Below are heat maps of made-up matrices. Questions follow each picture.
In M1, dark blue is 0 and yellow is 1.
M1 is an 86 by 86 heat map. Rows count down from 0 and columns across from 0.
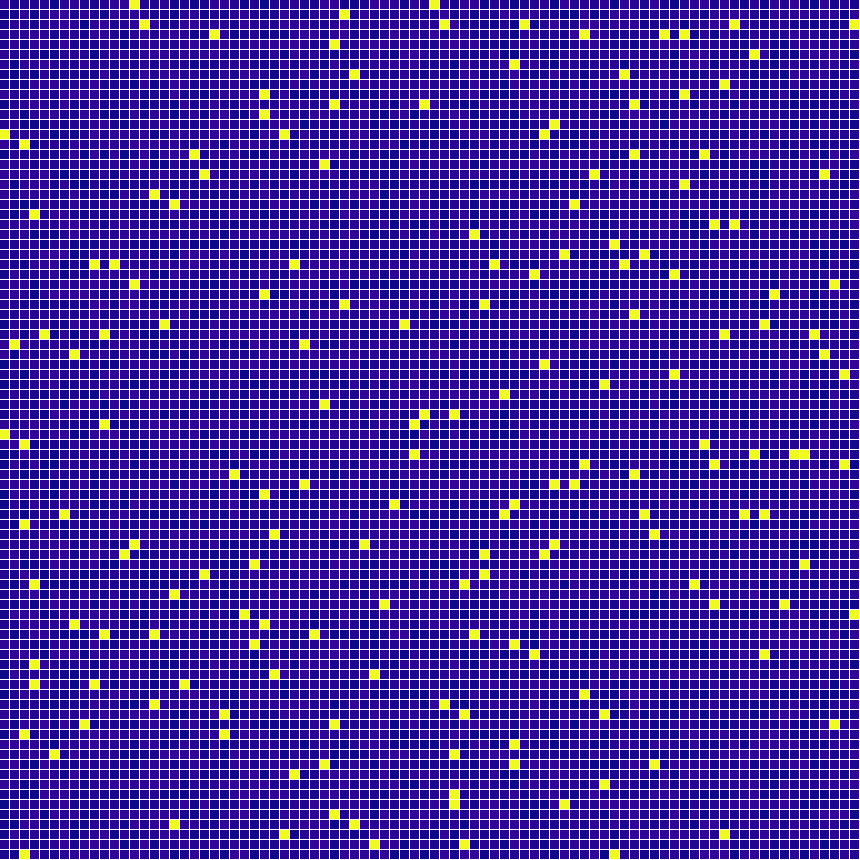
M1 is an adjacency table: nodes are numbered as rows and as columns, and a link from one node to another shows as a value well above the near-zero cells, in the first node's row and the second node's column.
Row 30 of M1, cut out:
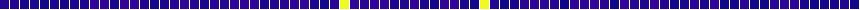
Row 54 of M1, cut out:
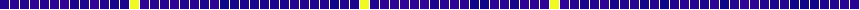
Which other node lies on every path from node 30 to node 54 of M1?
node 48
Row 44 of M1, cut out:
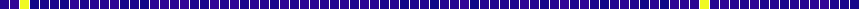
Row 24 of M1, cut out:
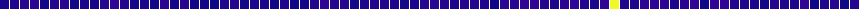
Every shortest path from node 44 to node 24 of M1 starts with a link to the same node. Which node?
node 2
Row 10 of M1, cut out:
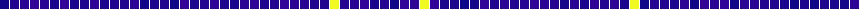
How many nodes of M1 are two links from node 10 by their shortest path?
7
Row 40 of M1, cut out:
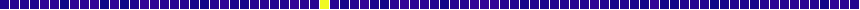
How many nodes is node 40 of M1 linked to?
1
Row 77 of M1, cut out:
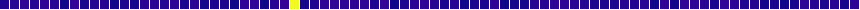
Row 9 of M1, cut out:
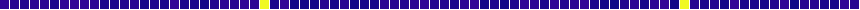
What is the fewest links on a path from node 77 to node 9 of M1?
3
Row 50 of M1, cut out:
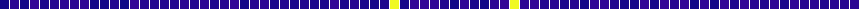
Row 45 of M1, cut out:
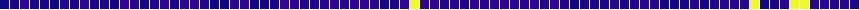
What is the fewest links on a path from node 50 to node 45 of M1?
6
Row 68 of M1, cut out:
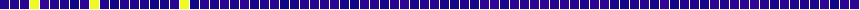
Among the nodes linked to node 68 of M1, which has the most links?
node 3
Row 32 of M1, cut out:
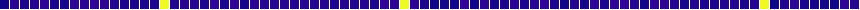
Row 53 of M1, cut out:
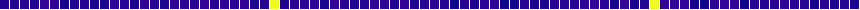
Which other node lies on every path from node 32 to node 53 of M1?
node 76
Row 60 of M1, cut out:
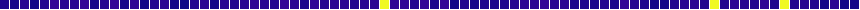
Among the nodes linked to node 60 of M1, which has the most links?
node 71
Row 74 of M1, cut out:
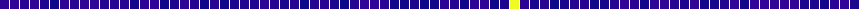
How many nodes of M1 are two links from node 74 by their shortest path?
4
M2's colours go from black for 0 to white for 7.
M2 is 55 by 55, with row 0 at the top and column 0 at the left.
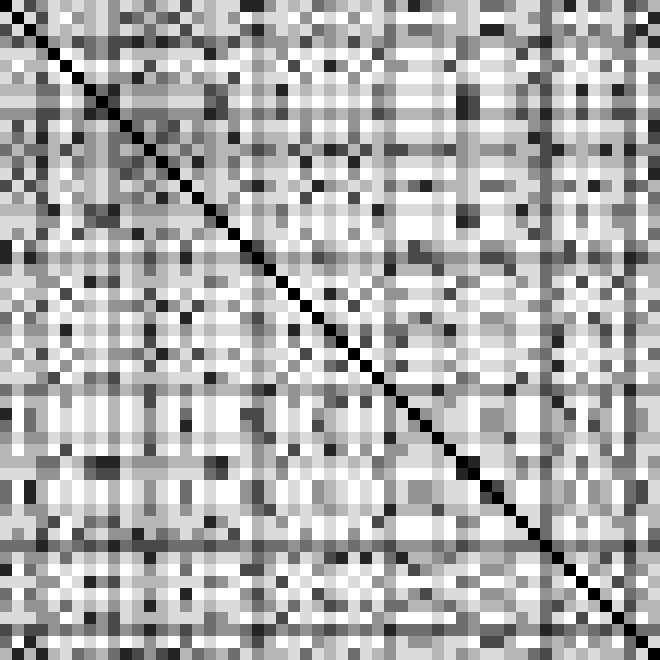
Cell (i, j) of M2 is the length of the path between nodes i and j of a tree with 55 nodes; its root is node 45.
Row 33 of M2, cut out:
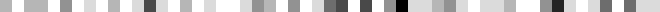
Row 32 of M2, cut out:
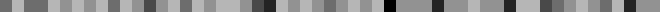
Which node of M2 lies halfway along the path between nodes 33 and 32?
12
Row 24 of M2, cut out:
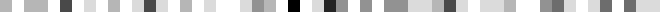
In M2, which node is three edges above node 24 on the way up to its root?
52
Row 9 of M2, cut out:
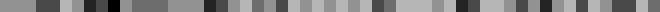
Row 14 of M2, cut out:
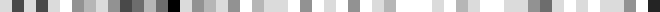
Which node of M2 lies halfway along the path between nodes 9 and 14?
3
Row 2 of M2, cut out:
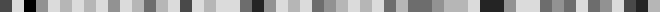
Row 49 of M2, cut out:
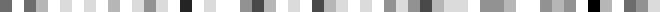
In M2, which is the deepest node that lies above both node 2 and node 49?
21
